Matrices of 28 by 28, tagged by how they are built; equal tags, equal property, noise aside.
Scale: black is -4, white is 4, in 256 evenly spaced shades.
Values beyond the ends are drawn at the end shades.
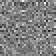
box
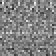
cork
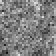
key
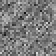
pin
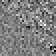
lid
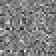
box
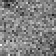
key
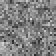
key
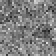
key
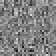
box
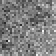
key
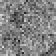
key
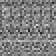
cork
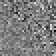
lid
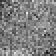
key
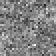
key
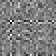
box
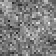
key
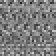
cork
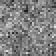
key
